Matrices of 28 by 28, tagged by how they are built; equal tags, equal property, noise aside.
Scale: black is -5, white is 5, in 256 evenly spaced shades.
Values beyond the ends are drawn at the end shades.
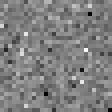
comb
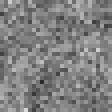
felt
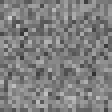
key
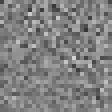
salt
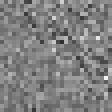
salt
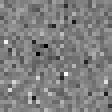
comb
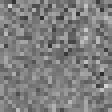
salt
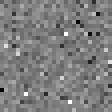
comb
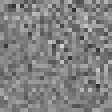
salt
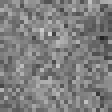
felt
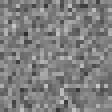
key
